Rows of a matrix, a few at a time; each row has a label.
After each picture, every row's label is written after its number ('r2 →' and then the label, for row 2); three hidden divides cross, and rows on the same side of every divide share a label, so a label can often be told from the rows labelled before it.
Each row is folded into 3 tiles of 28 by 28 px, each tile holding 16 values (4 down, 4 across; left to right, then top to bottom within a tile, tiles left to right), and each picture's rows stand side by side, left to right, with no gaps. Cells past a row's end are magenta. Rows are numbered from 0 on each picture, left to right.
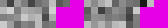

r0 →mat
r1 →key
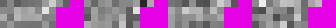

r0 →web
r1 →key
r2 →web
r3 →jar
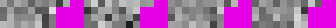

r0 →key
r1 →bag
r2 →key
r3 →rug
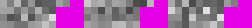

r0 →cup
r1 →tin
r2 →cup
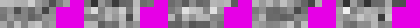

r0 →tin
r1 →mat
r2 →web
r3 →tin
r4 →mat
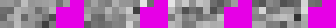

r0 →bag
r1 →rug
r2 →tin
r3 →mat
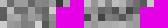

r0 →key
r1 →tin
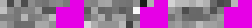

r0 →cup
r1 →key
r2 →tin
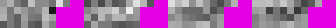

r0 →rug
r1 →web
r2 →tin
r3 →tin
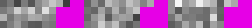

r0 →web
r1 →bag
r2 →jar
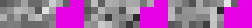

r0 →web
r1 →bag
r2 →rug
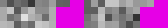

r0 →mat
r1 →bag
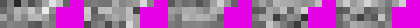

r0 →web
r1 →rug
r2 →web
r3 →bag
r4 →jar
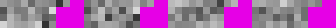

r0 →key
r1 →bag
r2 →tin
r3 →jar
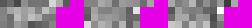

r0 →web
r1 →key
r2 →key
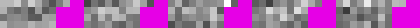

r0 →tin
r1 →web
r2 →rug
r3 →web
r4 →jar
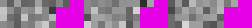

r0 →cup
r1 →key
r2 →bag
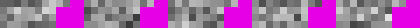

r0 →web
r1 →bag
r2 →bag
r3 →mat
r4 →cup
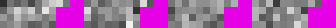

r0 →web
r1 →rug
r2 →bag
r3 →cup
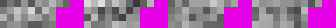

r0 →web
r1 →tin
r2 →bag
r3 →key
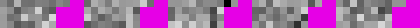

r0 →cup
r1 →rug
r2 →key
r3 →bag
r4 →cup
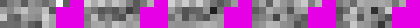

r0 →rug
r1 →tin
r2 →tin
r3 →bag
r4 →bag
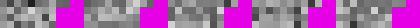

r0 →mat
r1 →web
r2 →key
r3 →key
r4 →cup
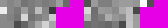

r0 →cup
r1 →rug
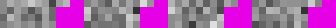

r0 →jar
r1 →rug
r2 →cup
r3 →rug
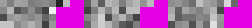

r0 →key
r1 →bag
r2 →rug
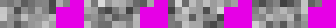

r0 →cup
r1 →tin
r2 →bag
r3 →mat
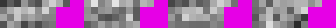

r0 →web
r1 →jar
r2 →web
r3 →bag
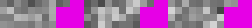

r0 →mat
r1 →web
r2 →cup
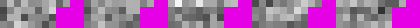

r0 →bag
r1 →bag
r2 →jar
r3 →web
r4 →tin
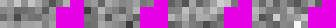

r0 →tin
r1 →bag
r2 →web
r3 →cup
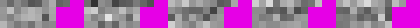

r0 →mat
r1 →mat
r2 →tin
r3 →tin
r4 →jar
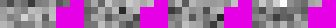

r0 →mat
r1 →bag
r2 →bag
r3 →jar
